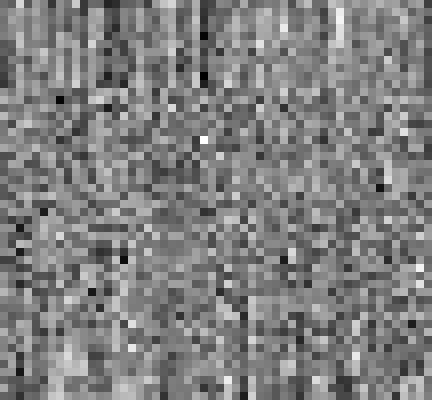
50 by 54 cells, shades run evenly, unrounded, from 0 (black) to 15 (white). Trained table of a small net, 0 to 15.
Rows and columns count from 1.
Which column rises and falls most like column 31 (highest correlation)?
38
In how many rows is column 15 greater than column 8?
19
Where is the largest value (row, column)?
18, 26
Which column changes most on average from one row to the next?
16
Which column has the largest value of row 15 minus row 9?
51
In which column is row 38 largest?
9
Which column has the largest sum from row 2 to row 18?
43
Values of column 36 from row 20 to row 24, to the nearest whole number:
6 10 9 8 8
